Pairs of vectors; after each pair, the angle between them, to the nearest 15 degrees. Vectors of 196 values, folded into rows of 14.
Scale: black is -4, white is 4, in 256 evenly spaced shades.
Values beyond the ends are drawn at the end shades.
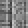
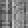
30 degrees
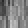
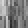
165 degrees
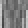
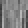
165 degrees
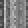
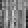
60 degrees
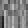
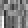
165 degrees
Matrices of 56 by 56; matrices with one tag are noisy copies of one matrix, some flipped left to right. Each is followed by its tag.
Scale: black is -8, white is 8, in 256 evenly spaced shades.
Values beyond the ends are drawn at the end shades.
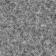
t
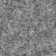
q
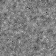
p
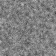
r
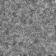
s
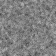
r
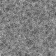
r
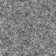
r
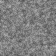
s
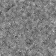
r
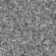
t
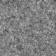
p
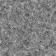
r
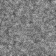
s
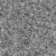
r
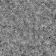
t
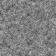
r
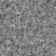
t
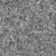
p
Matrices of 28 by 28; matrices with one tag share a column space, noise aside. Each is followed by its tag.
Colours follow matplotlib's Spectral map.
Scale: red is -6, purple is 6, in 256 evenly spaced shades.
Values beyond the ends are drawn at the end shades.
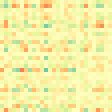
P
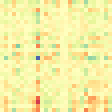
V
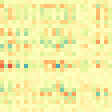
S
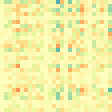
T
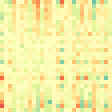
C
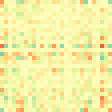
V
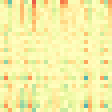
C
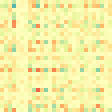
P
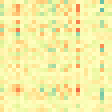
T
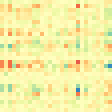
S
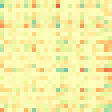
P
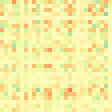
T
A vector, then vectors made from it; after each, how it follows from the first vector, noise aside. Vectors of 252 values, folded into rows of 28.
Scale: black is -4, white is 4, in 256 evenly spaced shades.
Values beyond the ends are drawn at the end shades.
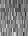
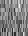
negated.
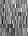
reversed.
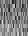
reversed, negated.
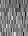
copied.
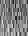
reversed, negated.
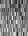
copied.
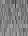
reversed, negated, shrunk.
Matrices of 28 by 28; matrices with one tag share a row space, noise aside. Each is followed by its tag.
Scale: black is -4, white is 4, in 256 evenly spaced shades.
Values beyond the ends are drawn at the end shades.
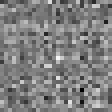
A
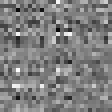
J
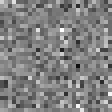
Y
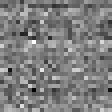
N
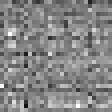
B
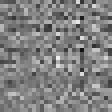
A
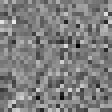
Y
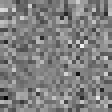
Y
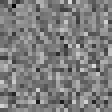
Y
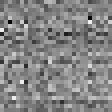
B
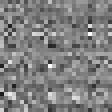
B
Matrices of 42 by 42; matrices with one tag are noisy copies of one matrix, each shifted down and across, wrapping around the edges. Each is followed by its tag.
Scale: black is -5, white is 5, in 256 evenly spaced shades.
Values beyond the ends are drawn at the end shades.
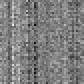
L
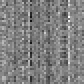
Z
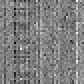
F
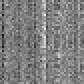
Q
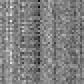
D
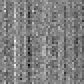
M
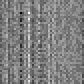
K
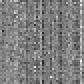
Z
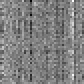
Q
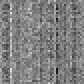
Z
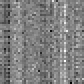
D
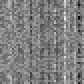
M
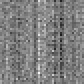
L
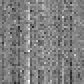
Q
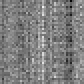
D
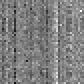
Q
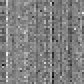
Z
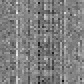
F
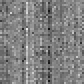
L
